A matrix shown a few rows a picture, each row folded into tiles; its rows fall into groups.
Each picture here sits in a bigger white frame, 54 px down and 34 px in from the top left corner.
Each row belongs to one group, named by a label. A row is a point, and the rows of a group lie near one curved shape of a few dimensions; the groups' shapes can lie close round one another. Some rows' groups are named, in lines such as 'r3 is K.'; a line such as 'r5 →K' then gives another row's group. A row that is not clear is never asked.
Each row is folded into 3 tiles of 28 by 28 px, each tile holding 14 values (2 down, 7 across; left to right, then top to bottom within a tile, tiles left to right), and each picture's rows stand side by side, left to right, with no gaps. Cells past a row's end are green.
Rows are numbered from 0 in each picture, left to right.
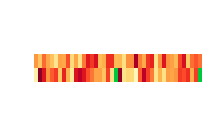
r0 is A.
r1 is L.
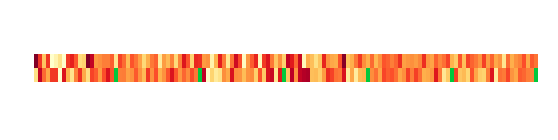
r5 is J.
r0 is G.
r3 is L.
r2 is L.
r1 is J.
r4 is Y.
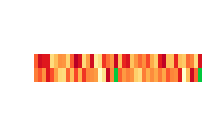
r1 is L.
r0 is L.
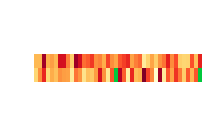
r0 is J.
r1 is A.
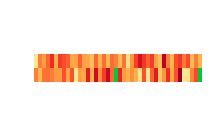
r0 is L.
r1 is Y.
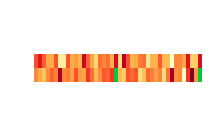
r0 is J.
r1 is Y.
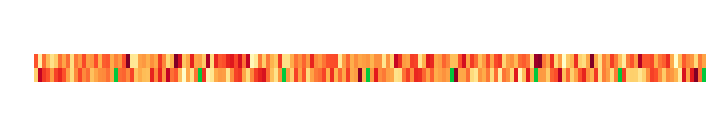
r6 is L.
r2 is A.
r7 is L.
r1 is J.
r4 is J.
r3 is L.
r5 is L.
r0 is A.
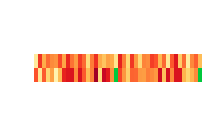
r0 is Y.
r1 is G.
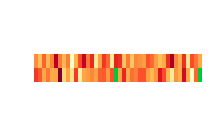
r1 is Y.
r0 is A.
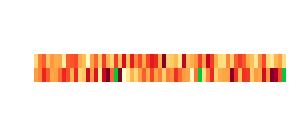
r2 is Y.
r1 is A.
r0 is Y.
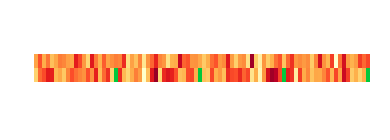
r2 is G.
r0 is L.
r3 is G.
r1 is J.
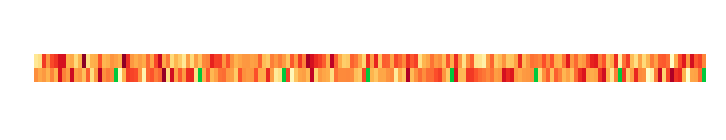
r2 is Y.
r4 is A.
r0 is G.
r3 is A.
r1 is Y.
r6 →Y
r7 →J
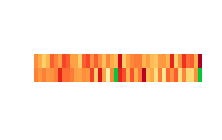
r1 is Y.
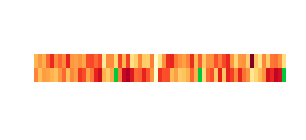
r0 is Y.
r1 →A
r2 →G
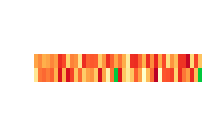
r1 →J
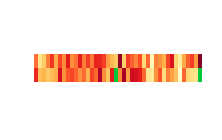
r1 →Y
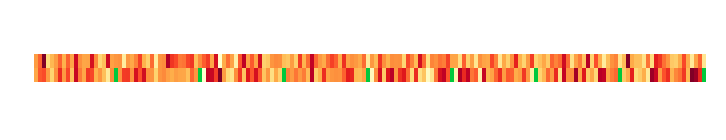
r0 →J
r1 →A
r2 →L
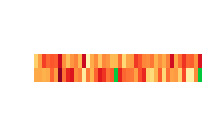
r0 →G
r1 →Y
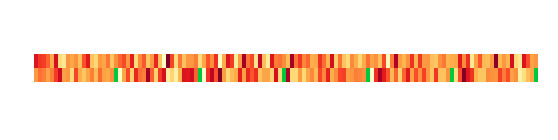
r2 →L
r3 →A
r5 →L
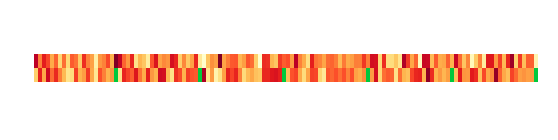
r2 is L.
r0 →Y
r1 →G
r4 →G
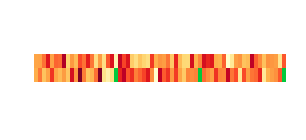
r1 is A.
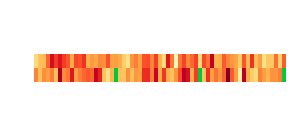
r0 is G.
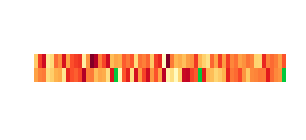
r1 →G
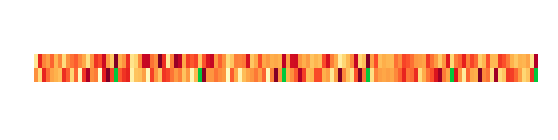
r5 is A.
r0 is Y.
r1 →J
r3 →Y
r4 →Y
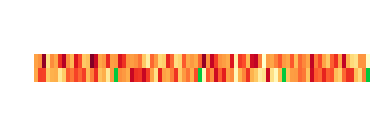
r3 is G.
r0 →J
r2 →Y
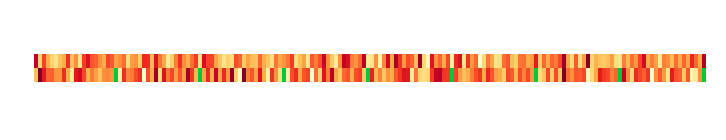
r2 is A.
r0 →A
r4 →L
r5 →J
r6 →G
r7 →Y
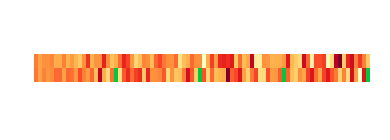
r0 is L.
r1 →Y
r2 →G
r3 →L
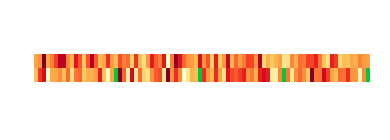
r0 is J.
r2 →G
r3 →G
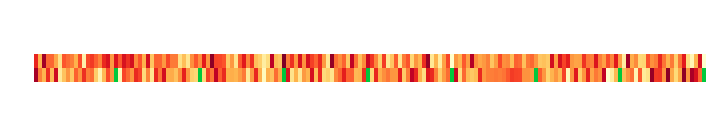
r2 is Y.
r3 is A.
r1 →Y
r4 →G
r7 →Y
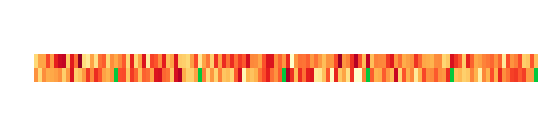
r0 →A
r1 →G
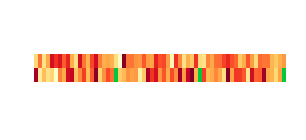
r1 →Y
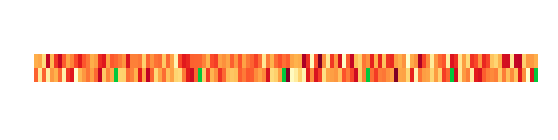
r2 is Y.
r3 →L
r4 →A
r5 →L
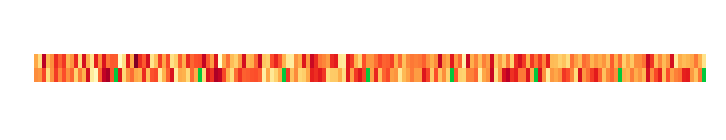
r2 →L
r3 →L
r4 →Y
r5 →J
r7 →G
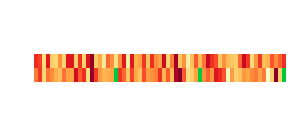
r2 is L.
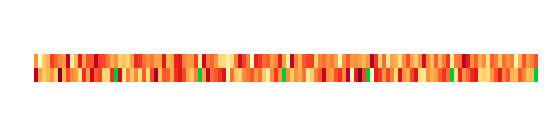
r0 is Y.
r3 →Y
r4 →G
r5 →Y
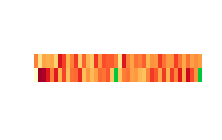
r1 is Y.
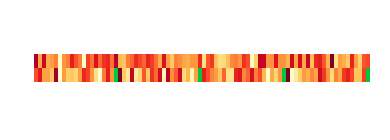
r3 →A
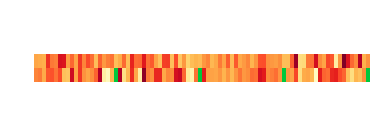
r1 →G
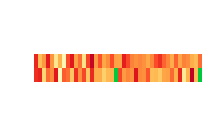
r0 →G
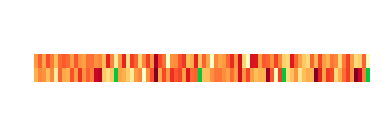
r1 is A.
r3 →Y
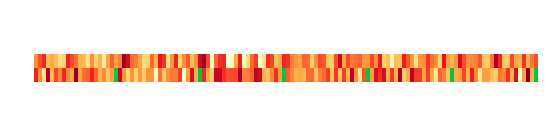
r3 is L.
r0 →A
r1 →L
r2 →J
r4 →A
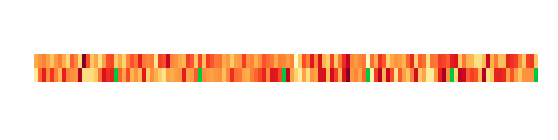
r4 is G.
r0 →G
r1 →A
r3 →Y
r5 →A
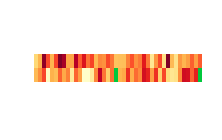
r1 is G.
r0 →J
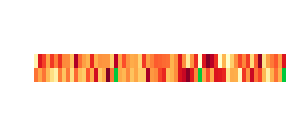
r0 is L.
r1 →Y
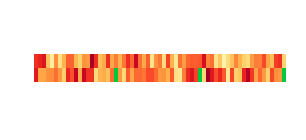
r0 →J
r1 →G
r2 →A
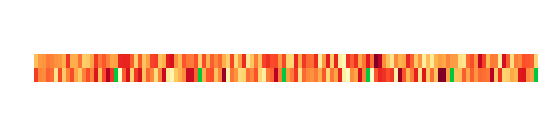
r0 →Y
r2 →G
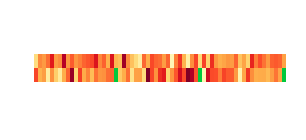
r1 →Y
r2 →A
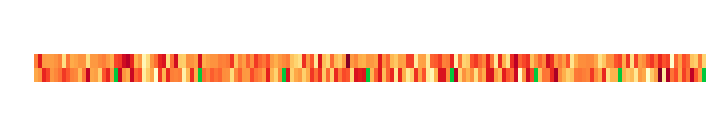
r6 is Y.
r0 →Y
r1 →L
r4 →G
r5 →Y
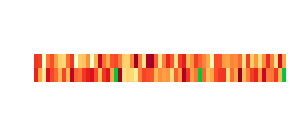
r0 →J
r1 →L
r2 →J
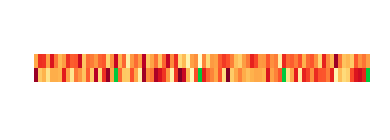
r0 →L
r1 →G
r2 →A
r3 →G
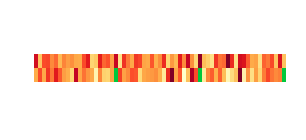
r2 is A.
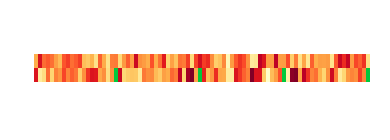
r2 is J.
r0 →A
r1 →L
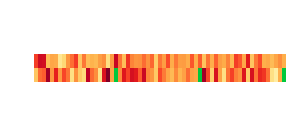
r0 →Y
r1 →A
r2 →G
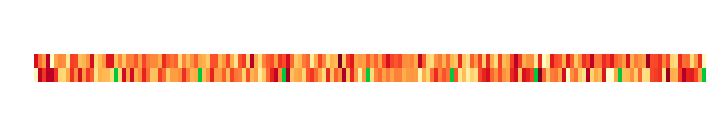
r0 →L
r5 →Y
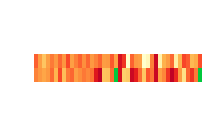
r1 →J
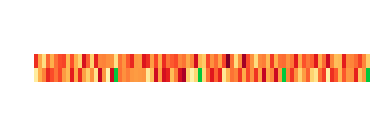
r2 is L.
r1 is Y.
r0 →L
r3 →J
